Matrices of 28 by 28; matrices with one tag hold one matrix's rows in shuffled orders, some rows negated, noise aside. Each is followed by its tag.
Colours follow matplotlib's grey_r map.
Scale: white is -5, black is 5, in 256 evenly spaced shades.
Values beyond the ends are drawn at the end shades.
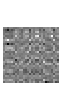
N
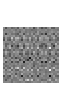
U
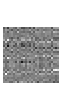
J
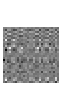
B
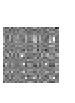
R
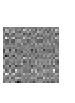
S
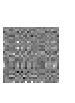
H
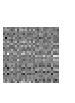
J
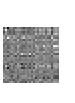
J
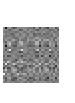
B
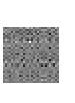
U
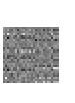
J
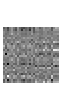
J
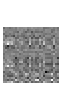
N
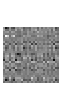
S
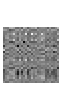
H
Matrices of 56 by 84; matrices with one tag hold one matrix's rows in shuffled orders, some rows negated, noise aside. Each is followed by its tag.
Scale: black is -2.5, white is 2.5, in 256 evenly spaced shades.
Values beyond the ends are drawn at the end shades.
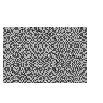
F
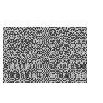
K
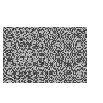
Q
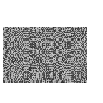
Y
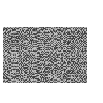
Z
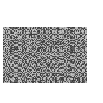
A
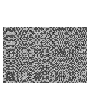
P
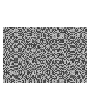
A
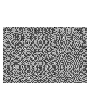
F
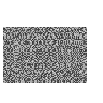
F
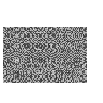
F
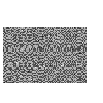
Q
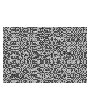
Z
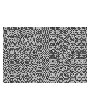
K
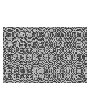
Q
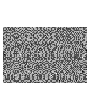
F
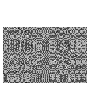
K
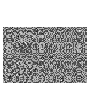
Q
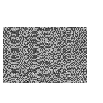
Z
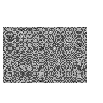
Q
